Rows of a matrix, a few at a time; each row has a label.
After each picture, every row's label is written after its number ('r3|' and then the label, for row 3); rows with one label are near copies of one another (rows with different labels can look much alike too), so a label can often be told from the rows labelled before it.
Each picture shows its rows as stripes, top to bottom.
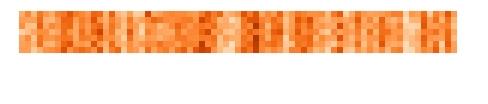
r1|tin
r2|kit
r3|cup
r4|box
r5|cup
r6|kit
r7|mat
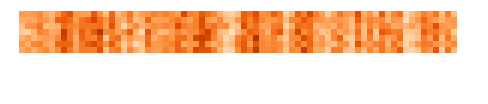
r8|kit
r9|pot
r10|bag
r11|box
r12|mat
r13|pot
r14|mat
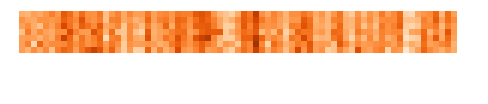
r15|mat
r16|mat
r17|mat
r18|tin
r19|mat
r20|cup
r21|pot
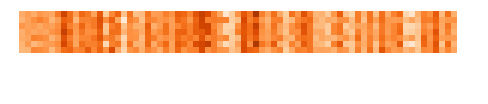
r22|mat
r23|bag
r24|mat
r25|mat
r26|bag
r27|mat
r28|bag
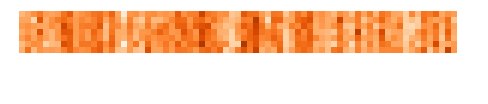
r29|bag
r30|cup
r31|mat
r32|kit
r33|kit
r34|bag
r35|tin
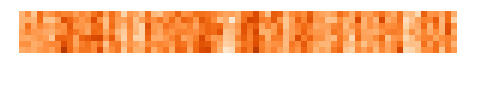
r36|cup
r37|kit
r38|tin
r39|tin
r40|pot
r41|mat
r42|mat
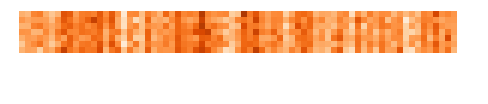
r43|bag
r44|pot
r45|bag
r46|mat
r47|tin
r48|bag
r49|mat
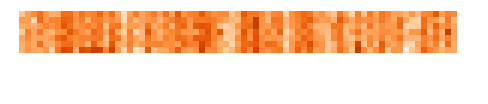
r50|bag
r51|cup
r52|mat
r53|tin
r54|mat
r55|kit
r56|pot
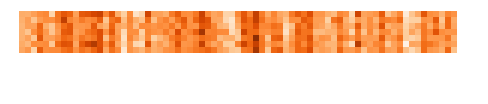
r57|pot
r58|mat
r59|kit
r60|bag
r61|cup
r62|pot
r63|cup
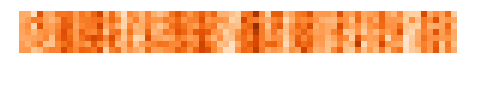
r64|cup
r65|bag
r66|cup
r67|mat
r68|pot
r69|kit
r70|mat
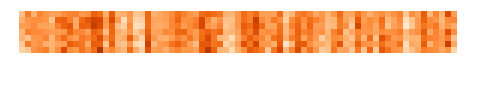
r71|tin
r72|pot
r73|pot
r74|tin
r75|box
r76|tin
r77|box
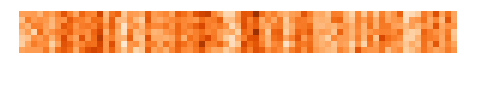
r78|mat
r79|tin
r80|bag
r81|cup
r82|box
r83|bag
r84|pot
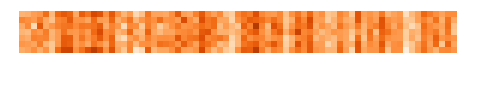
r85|pot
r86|kit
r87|cup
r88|box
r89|bag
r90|kit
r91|pot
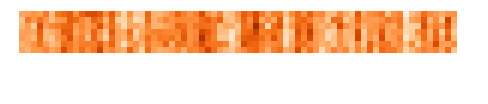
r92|pot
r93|tin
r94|cup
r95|kit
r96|kit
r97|bag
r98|box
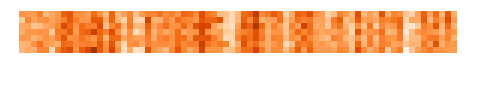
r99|kit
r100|tin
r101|mat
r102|pot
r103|mat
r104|bag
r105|pot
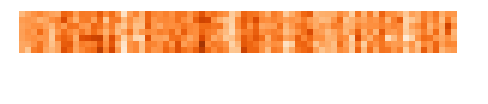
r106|bag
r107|mat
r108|tin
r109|kit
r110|pot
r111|bag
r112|bag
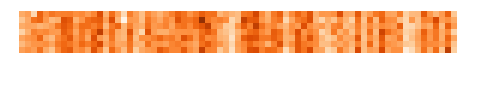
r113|cup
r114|bag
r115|mat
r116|box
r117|kit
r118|box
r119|kit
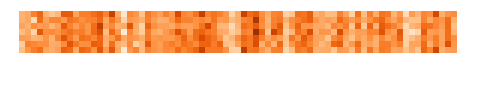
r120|bag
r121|cup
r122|box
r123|cup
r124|mat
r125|tin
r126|bag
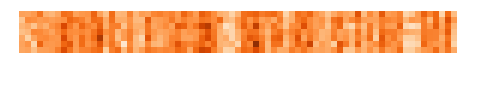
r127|kit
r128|tin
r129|mat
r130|box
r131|box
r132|cup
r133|mat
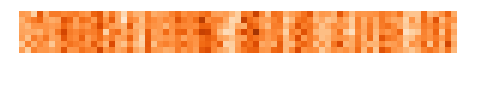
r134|cup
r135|bag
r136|box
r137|mat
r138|box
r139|tin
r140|box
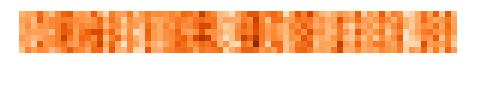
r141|kit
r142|cup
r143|mat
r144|pot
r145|mat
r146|cup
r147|tin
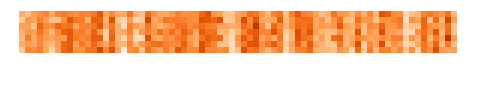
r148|box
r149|tin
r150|cup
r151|kit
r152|tin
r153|kit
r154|bag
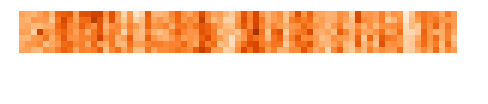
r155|pot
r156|pot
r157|mat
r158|cup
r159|box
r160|kit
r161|mat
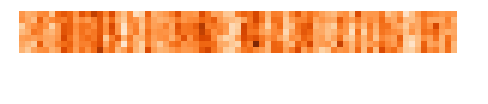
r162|pot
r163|cup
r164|bag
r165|bag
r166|mat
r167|cup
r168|box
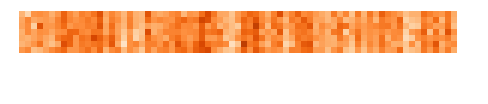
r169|box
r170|mat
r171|cup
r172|tin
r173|pot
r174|bag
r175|mat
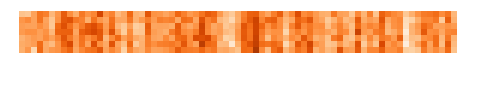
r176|box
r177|kit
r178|pot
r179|pot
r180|mat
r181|kit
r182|cup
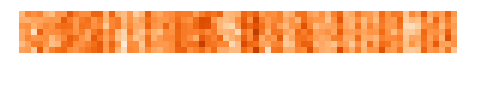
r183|tin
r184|mat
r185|mat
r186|cup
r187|tin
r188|bag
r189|cup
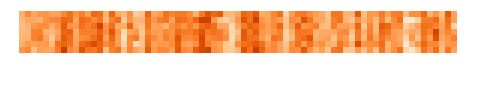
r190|tin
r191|mat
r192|box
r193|bag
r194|bag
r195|pot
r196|mat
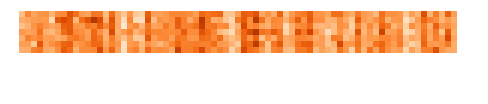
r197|tin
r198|pot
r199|bag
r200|kit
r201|tin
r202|cup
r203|bag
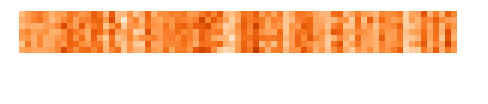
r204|tin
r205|bag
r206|mat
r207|tin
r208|kit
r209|tin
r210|mat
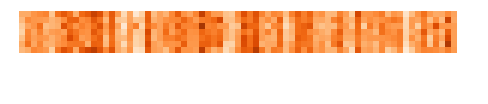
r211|pot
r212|tin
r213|bag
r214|tin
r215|tin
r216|tin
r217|pot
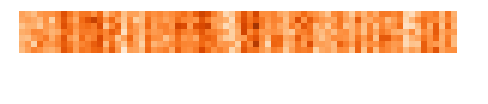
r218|mat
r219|pot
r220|mat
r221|bag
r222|box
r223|cup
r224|bag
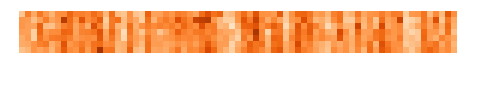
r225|tin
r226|mat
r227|kit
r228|cup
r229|cup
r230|box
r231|box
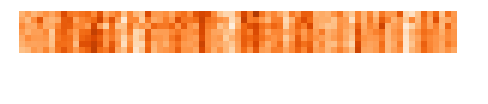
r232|mat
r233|bag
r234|kit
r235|pot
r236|pot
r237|pot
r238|pot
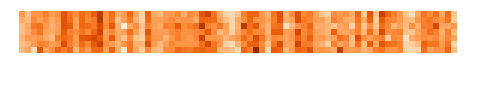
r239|box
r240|box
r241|bag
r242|box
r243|pot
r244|box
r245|cup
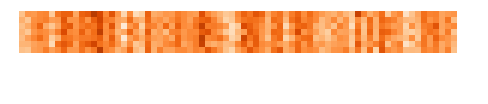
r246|pot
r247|box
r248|bag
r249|box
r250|bag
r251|pot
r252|box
